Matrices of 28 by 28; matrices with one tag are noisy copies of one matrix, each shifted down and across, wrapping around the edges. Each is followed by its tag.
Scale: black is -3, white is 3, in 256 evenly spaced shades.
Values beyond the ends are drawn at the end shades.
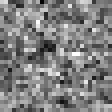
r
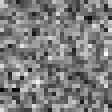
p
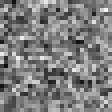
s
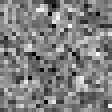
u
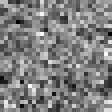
r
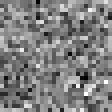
u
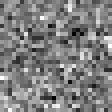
r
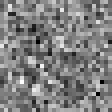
u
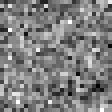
r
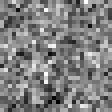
r
